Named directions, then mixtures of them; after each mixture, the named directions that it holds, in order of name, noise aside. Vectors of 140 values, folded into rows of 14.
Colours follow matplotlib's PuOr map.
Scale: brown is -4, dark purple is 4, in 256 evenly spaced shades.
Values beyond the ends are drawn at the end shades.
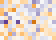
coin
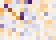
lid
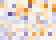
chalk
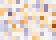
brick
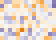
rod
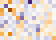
coin, lid.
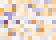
chalk, coin.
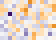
brick, chalk.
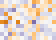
coin.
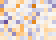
coin, rod.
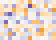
chalk, coin.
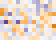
brick, coin.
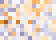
coin.
